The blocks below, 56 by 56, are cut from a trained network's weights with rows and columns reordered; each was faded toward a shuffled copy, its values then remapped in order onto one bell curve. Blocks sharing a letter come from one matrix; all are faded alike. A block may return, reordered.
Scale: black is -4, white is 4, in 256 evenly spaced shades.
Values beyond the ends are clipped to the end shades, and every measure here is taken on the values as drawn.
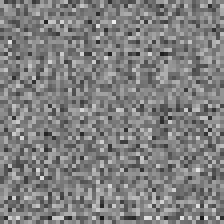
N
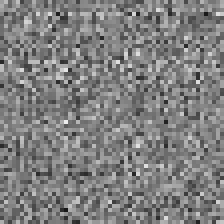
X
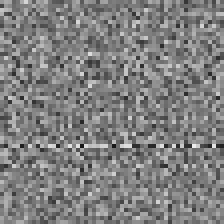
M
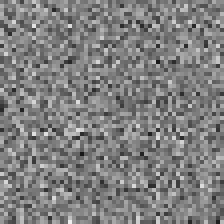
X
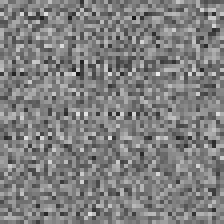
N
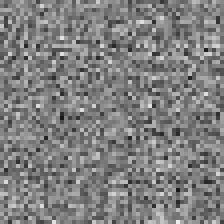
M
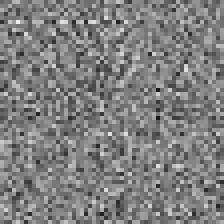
X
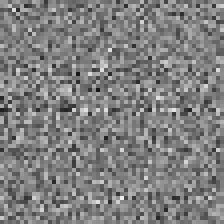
N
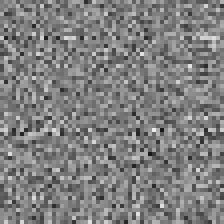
X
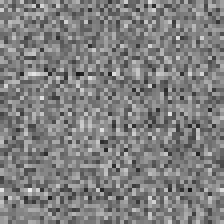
X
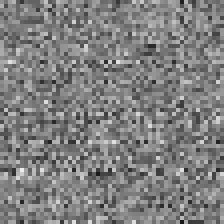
N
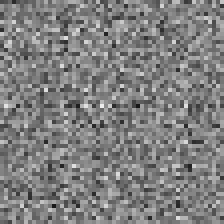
N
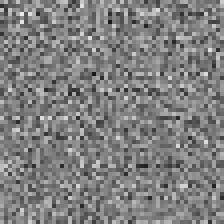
N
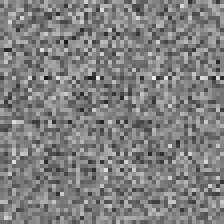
N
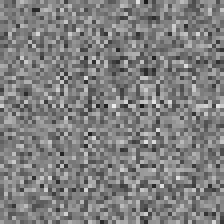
X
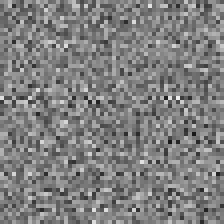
N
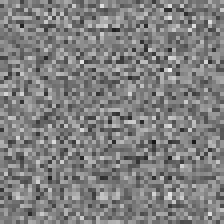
X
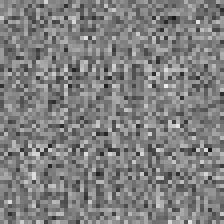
N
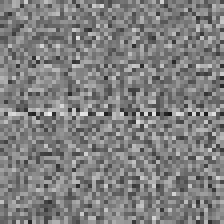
M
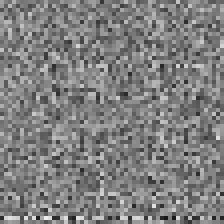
M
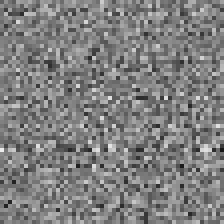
N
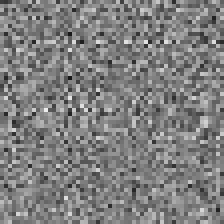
X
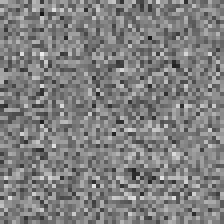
M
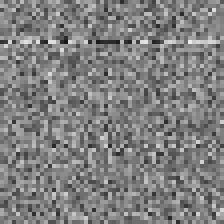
M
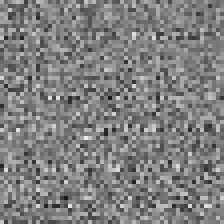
N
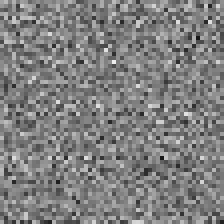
N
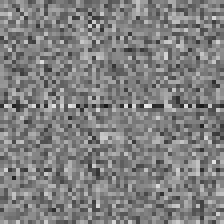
M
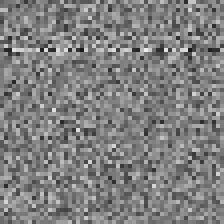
M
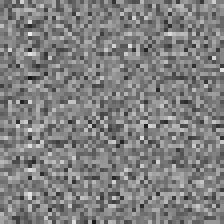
X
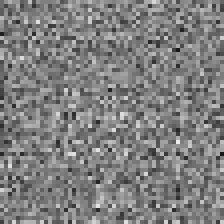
M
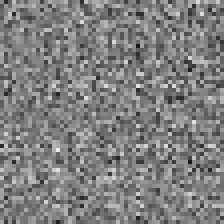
M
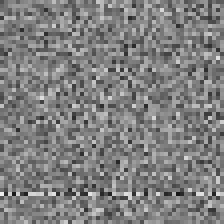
M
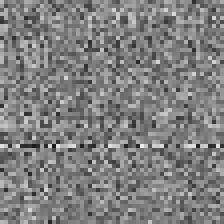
M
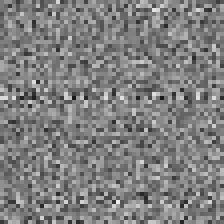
N
